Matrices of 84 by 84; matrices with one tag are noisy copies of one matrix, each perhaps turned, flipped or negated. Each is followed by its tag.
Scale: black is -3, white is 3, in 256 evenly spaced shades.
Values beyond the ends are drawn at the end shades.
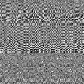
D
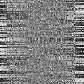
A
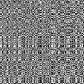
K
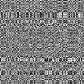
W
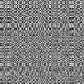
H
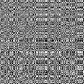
K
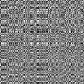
K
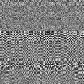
D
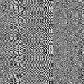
D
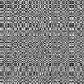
H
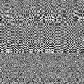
D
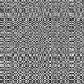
H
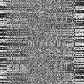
A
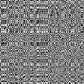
K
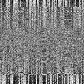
A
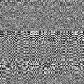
D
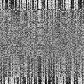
A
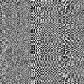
D
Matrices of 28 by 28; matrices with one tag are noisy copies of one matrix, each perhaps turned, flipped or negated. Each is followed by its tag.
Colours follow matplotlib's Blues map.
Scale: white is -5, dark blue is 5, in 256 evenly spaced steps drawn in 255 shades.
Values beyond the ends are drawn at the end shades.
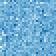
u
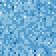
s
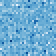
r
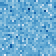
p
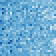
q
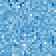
u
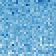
q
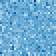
s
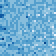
q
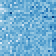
q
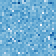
u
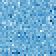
u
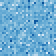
r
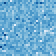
u
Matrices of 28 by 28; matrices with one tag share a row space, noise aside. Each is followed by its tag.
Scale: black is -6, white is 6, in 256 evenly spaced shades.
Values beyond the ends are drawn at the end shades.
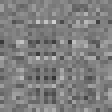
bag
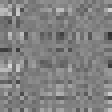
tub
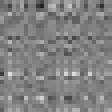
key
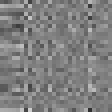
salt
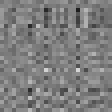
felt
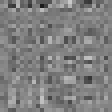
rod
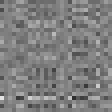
bag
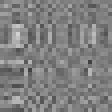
salt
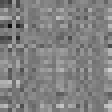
tub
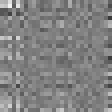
tub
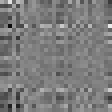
tub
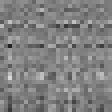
key
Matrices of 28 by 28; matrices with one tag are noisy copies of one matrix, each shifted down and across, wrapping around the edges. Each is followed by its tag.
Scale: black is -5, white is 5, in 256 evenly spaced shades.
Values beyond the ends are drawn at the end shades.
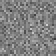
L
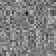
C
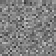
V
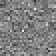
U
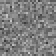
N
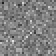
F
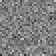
V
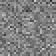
V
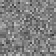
N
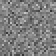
V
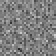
L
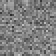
U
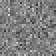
C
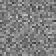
V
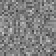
C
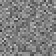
V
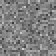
U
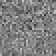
N
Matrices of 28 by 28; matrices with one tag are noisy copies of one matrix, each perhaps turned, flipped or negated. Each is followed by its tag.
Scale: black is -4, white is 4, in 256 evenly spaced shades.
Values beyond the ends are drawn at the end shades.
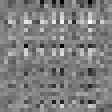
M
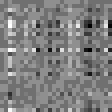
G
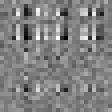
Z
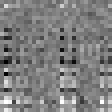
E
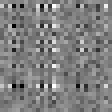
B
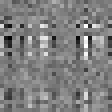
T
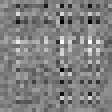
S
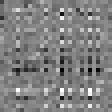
S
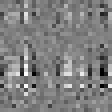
T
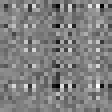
B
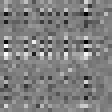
B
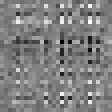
S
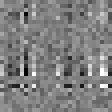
T
